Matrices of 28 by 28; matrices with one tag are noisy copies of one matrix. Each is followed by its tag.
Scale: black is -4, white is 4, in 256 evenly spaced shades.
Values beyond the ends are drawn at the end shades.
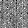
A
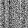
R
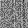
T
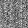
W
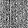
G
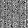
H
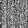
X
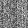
A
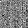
W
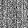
A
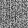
G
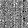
T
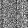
A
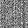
T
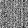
T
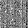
W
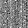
W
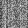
X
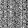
W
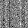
R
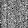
X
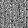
H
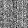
A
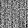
H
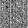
G
